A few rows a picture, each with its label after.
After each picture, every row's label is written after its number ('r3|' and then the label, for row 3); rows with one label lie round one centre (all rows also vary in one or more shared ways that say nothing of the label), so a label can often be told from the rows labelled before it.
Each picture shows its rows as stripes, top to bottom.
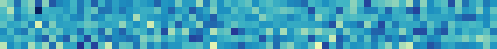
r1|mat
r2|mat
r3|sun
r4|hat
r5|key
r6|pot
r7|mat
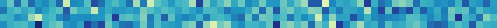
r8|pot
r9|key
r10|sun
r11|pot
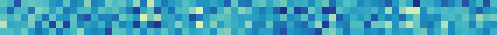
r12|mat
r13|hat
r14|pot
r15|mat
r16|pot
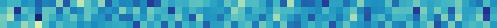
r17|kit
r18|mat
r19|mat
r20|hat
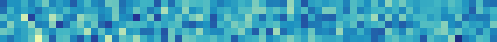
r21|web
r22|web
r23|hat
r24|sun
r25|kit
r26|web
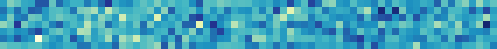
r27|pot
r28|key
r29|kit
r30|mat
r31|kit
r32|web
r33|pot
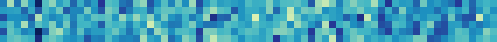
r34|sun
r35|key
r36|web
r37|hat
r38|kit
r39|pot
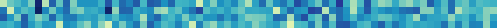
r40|mat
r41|kit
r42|web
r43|kit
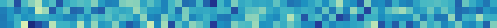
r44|sun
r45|web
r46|web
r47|hat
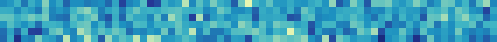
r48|web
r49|key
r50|key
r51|kit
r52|kit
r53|key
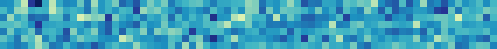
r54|hat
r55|hat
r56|kit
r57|pot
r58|key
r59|sun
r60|web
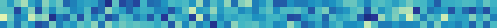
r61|hat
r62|mat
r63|mat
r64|sun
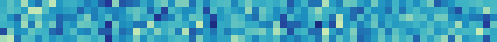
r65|hat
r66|sun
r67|sun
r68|hat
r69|web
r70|mat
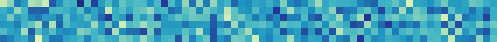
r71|mat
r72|pot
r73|pot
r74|sun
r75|hat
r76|web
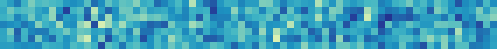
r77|sun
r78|sun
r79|sun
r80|kit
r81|kit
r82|kit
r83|key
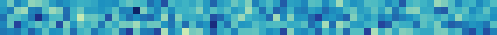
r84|sun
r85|hat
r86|kit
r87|sun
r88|web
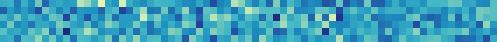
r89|kit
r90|web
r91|pot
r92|kit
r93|key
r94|sun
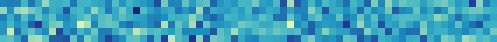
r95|web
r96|hat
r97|sun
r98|kit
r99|sun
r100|key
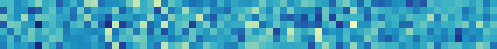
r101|key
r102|web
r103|hat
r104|web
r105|sun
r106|sun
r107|web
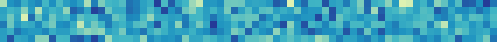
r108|mat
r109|hat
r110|hat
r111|sun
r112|kit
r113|web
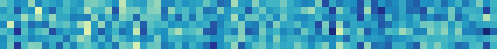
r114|mat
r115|key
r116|hat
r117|kit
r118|key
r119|kit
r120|sun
